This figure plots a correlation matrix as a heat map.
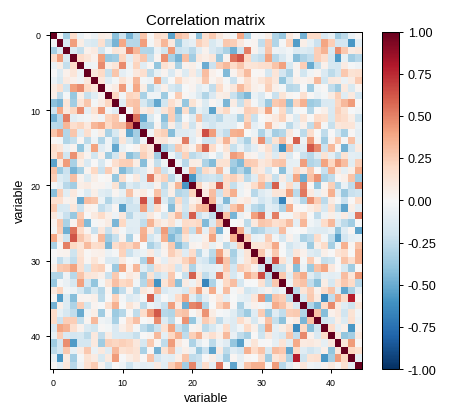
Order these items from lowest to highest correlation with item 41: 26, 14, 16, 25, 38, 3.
3, 26, 16, 25, 38, 14
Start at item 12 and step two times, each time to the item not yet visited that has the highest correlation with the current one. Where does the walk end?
2
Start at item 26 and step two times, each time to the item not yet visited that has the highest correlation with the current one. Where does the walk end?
27
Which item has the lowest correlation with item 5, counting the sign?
25
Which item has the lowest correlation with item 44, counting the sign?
26
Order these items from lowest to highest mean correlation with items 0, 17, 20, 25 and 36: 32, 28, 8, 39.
28, 8, 39, 32
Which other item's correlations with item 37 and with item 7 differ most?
4
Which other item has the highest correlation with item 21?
36
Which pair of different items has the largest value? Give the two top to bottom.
35, 43
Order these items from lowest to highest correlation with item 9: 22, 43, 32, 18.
22, 18, 32, 43
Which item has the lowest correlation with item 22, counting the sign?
33
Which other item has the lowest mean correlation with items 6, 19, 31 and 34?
9
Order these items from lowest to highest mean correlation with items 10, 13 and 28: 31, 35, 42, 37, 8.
8, 37, 35, 42, 31
